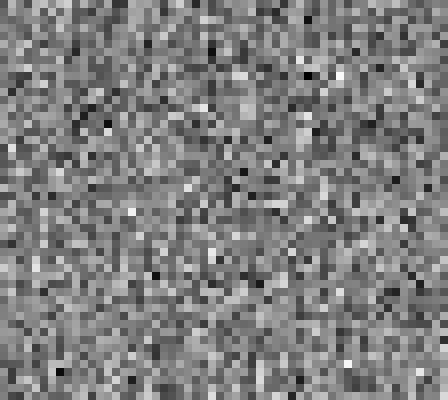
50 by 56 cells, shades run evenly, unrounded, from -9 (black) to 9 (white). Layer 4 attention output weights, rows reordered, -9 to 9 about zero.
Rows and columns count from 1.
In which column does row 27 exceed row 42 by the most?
6
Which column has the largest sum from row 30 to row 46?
27
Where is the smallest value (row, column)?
10, 39
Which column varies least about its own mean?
55
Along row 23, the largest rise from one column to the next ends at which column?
30
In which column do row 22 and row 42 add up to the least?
31
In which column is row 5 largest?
21
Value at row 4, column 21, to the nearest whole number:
1
